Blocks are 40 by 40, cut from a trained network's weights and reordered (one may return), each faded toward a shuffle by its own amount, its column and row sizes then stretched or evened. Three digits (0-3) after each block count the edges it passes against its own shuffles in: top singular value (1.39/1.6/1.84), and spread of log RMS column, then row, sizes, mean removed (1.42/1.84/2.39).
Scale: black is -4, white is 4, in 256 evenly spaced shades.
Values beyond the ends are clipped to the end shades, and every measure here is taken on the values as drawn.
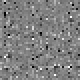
0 2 0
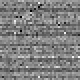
3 0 1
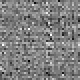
1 3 0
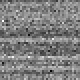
3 0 1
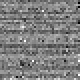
3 0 0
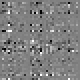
2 3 3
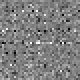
1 2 2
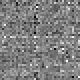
0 2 1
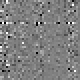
2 3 1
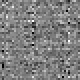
0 2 0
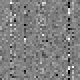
2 2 0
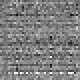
3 2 1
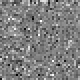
0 0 1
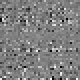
1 1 3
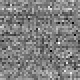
1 1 0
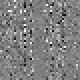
0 3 1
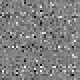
1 1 2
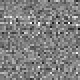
2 0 2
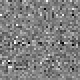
0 1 2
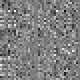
3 3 0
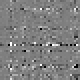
2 2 3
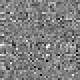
3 0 2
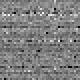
2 0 2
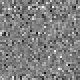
1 0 1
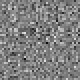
3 0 1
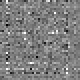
0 2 2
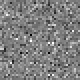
0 1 0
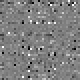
0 2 2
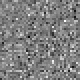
2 1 0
